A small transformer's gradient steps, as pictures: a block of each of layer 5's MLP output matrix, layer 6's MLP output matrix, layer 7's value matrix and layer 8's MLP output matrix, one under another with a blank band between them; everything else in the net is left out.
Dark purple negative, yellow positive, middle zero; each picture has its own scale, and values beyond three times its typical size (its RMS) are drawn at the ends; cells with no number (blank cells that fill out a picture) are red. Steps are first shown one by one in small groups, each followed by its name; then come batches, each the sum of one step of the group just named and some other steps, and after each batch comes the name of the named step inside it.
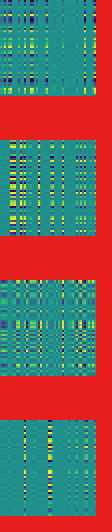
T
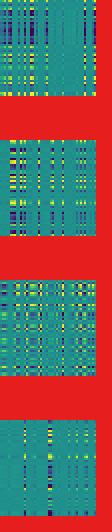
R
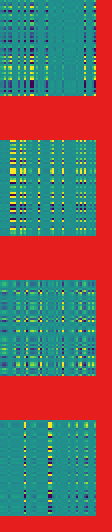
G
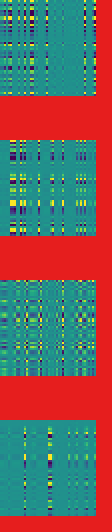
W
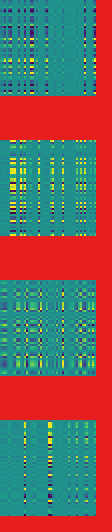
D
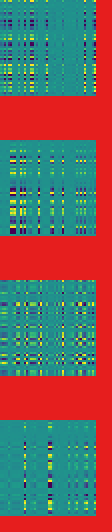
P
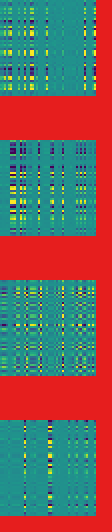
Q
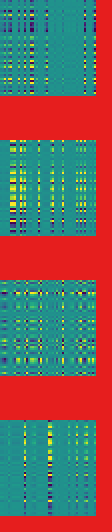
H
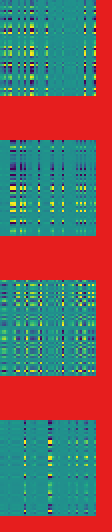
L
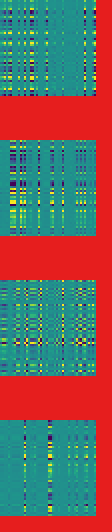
Q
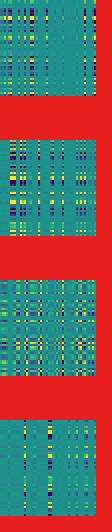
W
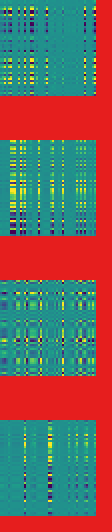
H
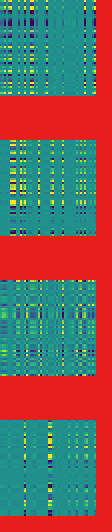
R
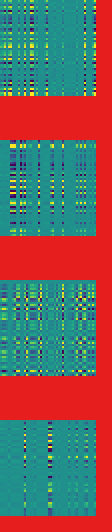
L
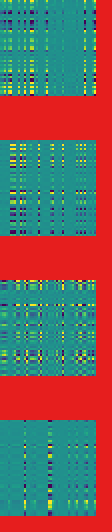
P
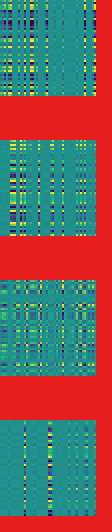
R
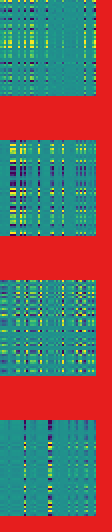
L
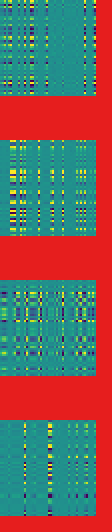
G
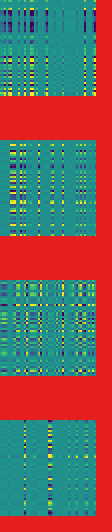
R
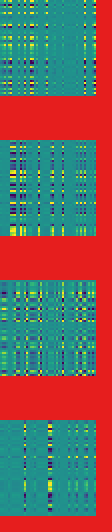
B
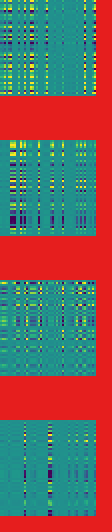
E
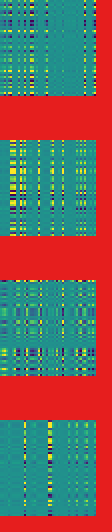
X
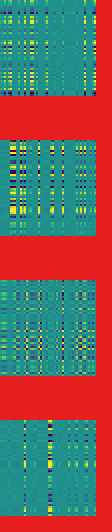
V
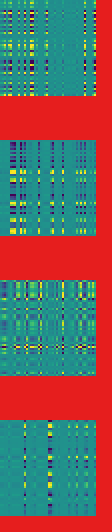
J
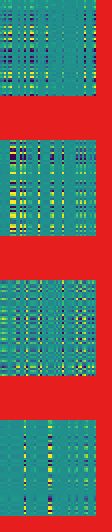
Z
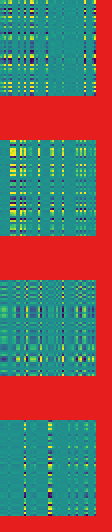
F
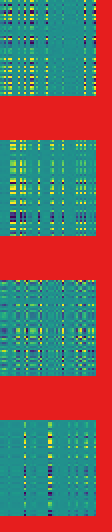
X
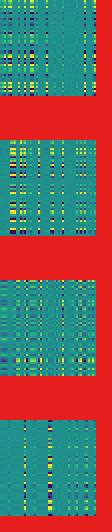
F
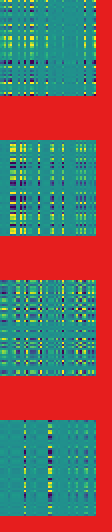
B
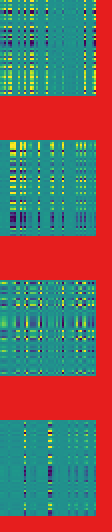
E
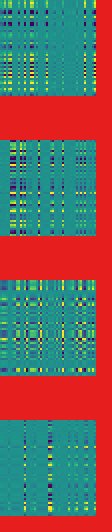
V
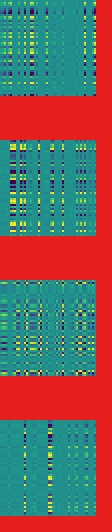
V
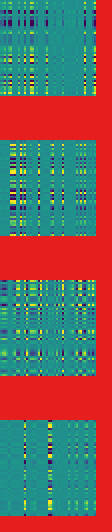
X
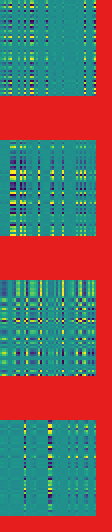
B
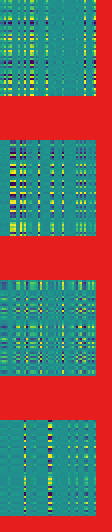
J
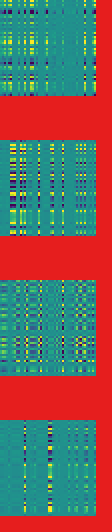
V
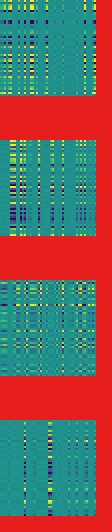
E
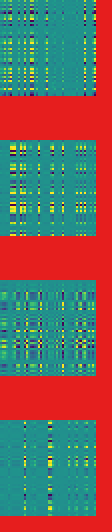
V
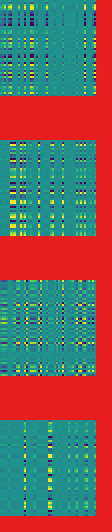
Z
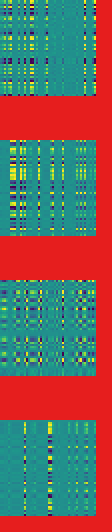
F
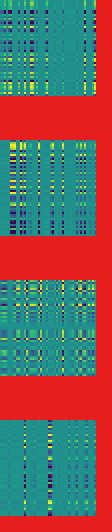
E
